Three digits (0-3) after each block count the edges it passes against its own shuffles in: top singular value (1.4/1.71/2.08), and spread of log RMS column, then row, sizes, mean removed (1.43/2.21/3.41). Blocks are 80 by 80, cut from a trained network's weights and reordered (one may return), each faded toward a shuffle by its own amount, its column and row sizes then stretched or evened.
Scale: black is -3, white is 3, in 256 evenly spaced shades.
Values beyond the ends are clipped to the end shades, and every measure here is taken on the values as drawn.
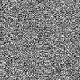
3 0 1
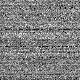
2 0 2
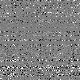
1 1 3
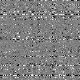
2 2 3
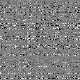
0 1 3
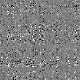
0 2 2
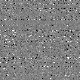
0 1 2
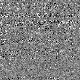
0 1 2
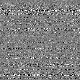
1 0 3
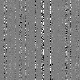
2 3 0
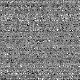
1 1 2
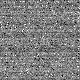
1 0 0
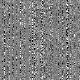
0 3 0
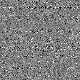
0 0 2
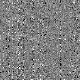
0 2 1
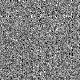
1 1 0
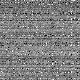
2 0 2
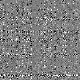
2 2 2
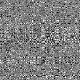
3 1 2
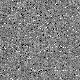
0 0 1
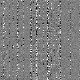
1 3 0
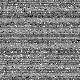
3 0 1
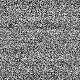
0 1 0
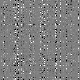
1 3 2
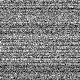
3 0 1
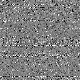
2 0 2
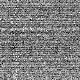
3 1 0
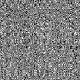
3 1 0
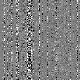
3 3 0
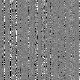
2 3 0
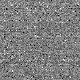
0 1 1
